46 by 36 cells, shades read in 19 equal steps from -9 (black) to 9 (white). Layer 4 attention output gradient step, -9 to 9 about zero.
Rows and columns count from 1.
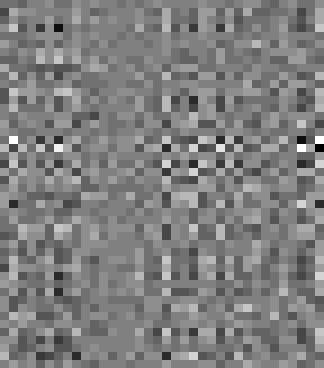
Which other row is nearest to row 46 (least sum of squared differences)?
24
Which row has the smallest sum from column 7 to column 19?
45
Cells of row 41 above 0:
13
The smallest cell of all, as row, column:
19, 36
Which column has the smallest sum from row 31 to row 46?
7
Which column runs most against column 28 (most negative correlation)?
11
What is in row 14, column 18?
-2
